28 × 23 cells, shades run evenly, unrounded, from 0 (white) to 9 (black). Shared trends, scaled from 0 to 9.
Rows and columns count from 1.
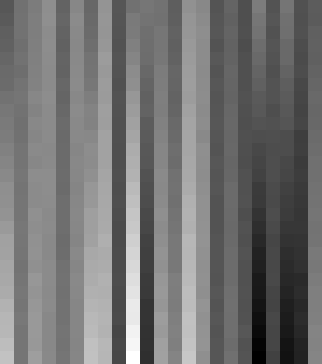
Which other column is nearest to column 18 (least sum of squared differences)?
16
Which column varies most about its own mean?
10
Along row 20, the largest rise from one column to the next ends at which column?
11
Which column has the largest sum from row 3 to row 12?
22
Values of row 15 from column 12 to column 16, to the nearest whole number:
4 5 3 4 6
